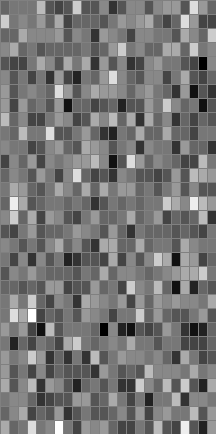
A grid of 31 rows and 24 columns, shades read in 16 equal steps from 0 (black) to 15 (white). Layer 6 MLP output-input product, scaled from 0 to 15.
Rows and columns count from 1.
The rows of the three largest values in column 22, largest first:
15, 1, 4
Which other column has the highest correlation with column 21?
7
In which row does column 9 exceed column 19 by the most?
13
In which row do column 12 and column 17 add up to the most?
27
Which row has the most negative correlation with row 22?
25
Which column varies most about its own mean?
22
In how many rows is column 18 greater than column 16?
11
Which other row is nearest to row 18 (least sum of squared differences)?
3
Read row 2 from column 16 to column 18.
9 10 6
